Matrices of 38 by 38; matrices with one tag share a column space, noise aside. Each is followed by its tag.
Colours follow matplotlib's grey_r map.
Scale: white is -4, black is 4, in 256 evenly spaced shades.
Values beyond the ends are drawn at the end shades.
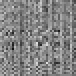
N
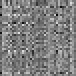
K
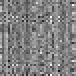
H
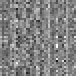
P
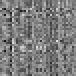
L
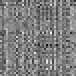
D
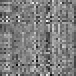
H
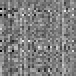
L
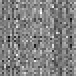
P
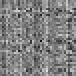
L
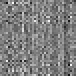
H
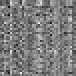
K
